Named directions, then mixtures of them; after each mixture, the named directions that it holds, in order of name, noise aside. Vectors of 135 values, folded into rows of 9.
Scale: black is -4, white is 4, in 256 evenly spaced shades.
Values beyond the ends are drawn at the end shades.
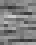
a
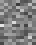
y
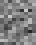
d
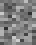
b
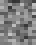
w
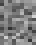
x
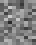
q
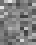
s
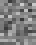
d, w.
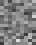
b, x, y.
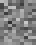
q.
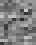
a, b, d.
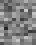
b, d.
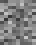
q.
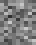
q.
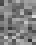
x.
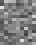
s, x.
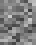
b, d.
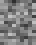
w.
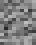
b, d, q.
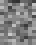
w.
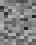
q, s, x.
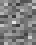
y.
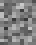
b, d, x.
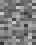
b, y.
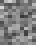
b, s.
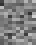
b, s, x.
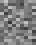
q.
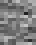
a, d, x.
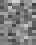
w.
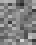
q, s, y.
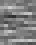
a.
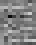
a, q.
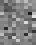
b, x.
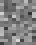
b.
